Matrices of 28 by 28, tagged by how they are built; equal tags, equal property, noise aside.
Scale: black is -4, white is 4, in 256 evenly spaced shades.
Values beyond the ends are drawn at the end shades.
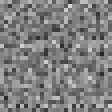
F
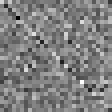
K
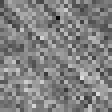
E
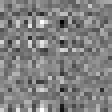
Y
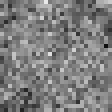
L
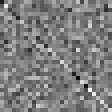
K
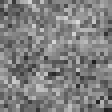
L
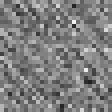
E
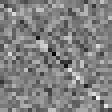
K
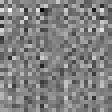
Y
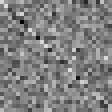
K
